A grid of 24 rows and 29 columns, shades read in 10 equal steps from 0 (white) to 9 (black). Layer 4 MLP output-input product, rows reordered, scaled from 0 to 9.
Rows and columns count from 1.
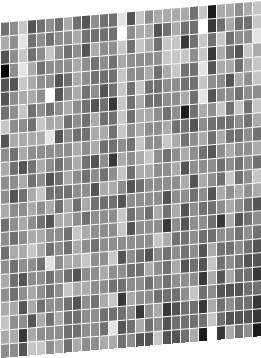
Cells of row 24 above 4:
12
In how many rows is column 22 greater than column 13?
6
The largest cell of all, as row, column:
4, 1
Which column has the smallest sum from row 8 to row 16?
14
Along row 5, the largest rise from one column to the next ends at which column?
24
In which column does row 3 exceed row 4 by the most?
21
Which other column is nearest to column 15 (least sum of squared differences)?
22
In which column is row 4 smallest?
3
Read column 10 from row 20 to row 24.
3 4 4 4 4
